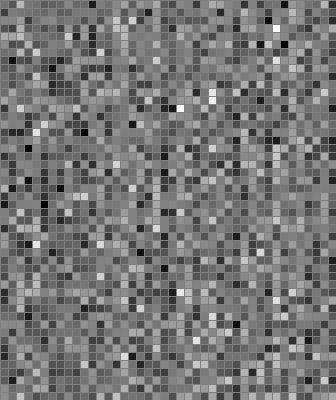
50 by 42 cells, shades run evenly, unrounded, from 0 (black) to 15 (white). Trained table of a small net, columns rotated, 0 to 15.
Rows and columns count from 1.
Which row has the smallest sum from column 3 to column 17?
9
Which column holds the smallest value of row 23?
4
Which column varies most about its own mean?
35
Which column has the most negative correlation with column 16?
17
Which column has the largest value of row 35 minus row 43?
13
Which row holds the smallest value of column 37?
43
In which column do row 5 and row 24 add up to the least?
8
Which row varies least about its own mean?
2
